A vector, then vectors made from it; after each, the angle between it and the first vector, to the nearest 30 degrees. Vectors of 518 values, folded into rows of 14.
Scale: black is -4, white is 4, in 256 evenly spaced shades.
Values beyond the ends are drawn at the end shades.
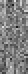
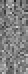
150 degrees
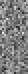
60 degrees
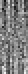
120 degrees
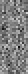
120 degrees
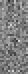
60 degrees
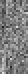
150 degrees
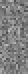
120 degrees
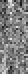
150 degrees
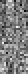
150 degrees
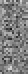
60 degrees
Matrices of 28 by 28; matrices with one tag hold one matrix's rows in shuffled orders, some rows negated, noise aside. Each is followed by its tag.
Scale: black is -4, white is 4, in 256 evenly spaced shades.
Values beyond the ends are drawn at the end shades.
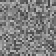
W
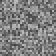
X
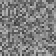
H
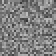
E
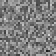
W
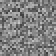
X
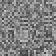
E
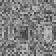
E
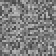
X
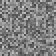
H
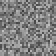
W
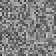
H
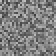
H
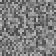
H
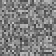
E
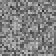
X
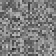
X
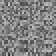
E
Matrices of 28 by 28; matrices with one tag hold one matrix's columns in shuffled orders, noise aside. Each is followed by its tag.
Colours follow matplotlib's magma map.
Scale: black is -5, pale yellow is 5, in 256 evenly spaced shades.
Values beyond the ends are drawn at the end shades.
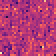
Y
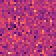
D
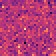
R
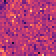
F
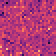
R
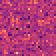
D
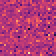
D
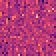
F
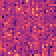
Y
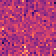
R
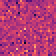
R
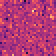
F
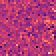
D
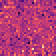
R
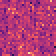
Y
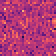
D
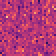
F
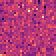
F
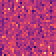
Y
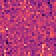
R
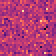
D
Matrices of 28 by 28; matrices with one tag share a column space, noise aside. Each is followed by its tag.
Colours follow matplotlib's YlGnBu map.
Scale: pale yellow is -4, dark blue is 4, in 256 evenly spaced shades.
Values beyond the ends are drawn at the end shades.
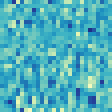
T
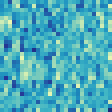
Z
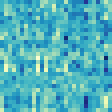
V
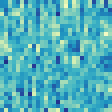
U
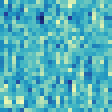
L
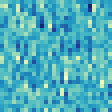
Z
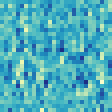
Z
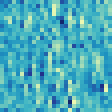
L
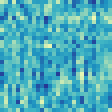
L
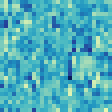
Z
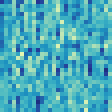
V
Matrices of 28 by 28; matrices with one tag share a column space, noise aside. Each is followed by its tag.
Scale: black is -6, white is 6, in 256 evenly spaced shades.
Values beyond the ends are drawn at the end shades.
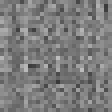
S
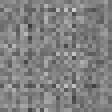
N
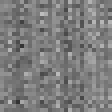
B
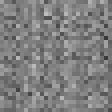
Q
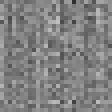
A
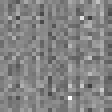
Q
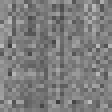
A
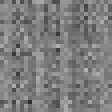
A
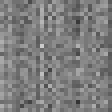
A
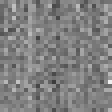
S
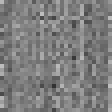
Q
